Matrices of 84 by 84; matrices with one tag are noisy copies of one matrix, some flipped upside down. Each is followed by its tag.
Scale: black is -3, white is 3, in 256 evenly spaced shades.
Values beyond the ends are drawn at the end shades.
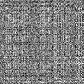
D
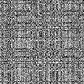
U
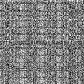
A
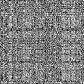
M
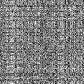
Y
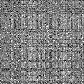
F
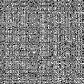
D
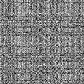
U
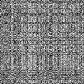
F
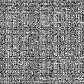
D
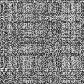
M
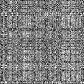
M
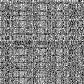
A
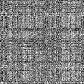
M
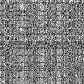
A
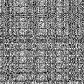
A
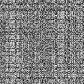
Y
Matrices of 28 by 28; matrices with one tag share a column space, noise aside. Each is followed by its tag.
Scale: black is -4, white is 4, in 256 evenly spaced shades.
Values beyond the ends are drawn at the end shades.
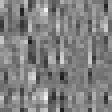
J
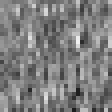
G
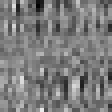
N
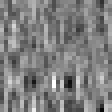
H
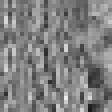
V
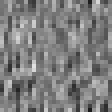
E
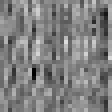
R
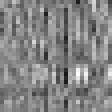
R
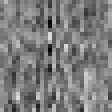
V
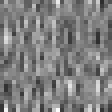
E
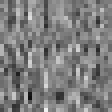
V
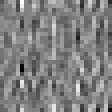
E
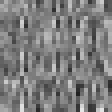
E
